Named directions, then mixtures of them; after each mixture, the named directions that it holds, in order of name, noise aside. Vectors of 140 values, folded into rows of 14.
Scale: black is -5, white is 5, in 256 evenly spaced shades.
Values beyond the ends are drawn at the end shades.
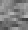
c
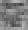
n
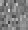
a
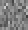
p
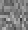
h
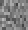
a, h.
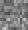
c, h.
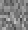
h.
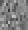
a.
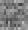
n, p.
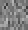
p.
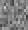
h, p.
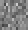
a, p.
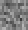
h, n.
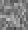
h, n.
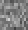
h, n.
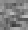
c, n.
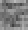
n.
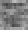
n.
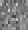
a.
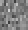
a.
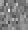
a.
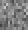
c, p.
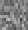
h.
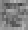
n.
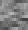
c.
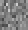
a, p.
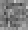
n, p.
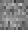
n, p.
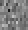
a.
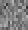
p.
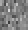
a.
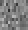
a.
